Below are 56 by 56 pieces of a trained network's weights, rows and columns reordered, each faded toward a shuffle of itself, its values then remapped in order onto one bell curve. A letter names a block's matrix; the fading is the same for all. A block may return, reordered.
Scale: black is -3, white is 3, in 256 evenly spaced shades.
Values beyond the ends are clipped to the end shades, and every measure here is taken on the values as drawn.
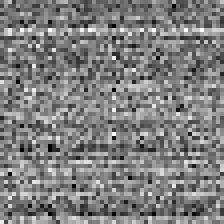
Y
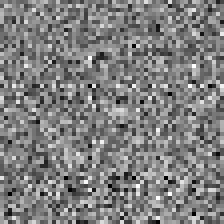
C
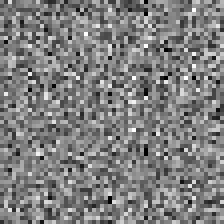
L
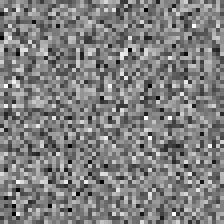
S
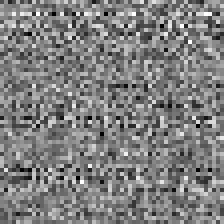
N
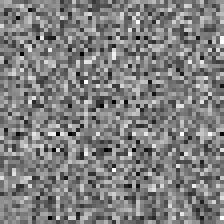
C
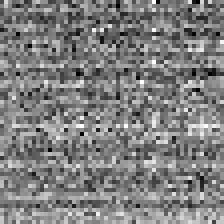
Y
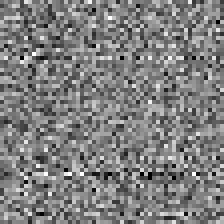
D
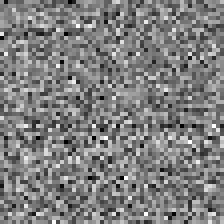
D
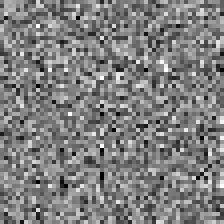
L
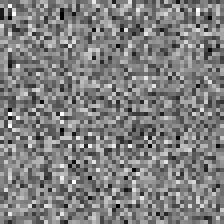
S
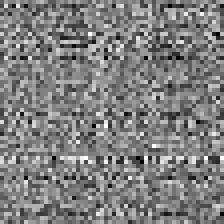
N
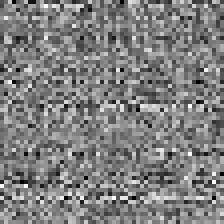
N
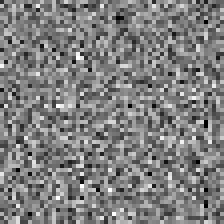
L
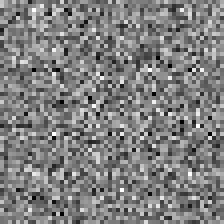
S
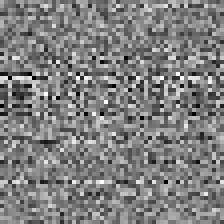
N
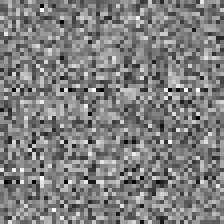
D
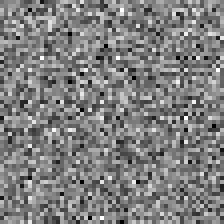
S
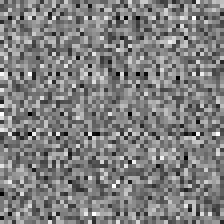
D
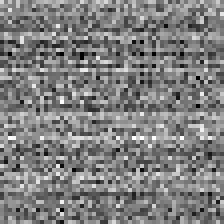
Y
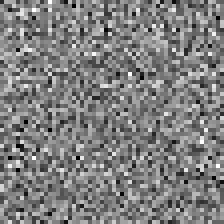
S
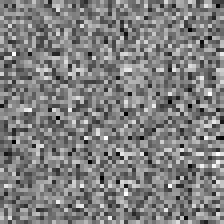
S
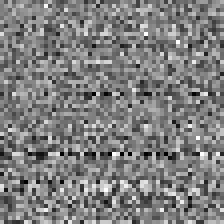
N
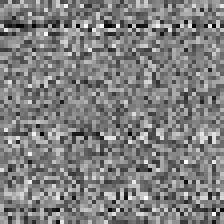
N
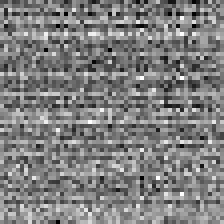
Y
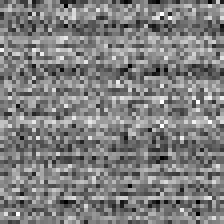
Y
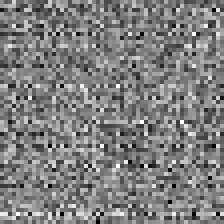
N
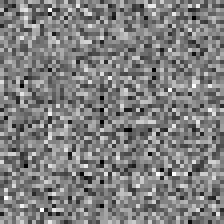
L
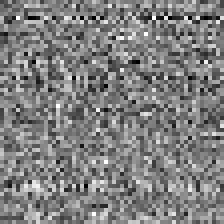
N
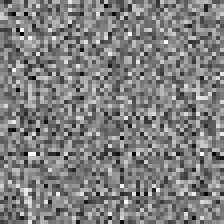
D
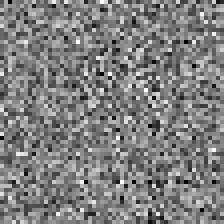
S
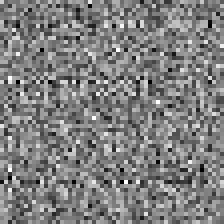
D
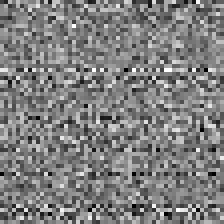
N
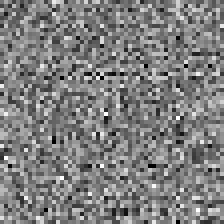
D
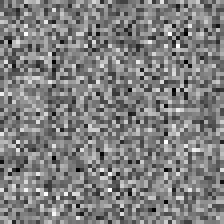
L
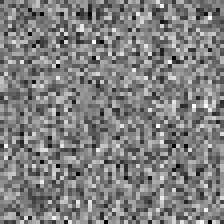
C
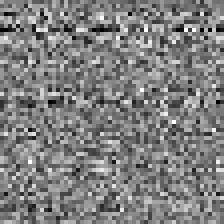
N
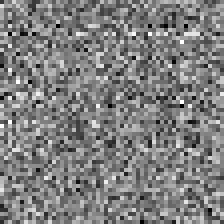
C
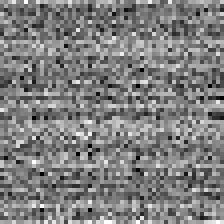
Y
